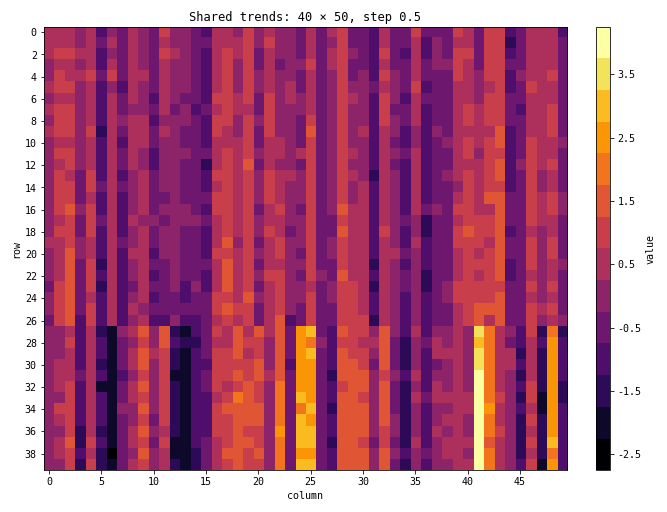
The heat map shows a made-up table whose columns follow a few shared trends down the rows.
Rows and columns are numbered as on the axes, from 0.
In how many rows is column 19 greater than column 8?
38
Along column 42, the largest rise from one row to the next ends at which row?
27
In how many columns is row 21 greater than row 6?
14
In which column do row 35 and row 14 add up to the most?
41
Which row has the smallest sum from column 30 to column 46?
1
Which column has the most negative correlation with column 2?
11
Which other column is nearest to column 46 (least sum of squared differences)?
4
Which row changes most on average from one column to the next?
37
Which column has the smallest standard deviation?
26
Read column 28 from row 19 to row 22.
1 1 1 1.5
